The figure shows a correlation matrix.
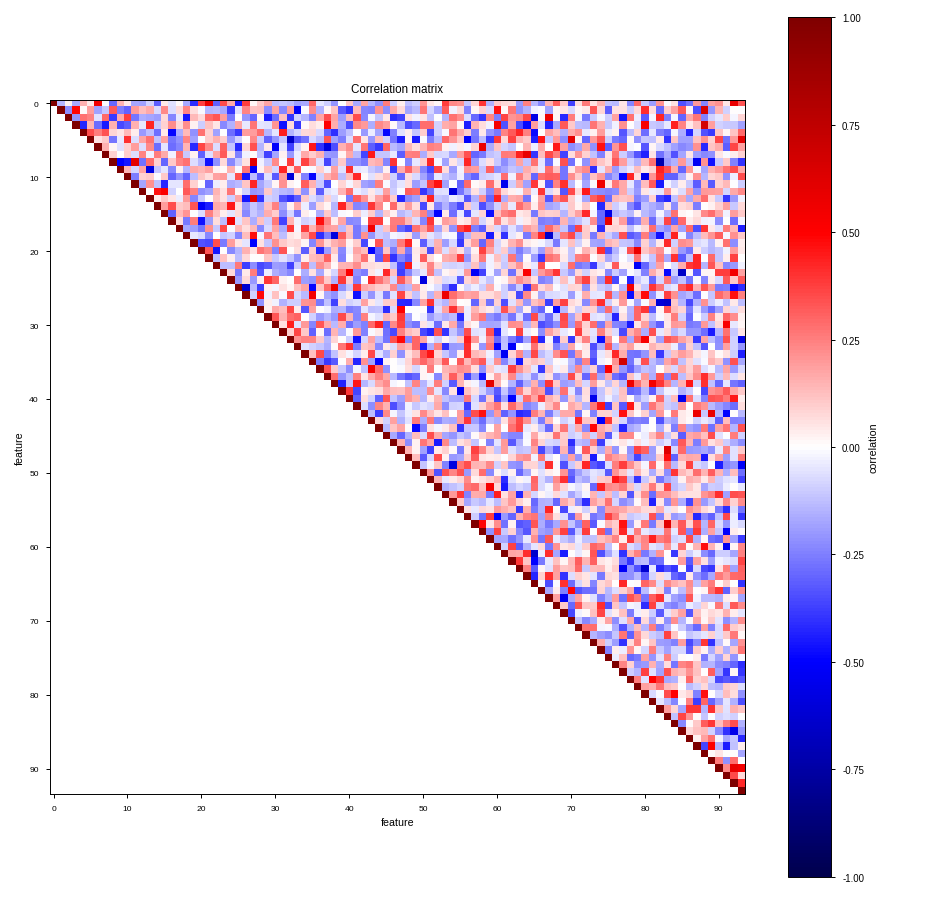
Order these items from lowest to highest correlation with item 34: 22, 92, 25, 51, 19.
92, 19, 25, 22, 51
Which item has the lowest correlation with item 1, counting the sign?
33
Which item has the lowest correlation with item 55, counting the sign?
39
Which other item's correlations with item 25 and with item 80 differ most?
26
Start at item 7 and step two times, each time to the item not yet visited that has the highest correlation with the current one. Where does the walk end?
23
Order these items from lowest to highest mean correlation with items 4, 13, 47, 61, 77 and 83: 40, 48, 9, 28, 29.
40, 9, 29, 48, 28
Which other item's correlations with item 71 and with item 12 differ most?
66
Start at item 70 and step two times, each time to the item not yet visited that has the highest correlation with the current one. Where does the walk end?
93
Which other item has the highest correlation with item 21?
0
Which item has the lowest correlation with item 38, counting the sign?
18
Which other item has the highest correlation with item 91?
30
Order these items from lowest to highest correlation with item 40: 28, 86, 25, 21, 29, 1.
1, 28, 25, 21, 29, 86
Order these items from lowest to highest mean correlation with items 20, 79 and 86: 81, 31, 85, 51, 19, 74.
51, 19, 85, 74, 31, 81
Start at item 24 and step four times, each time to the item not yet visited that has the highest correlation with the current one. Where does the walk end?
43
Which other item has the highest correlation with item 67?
2
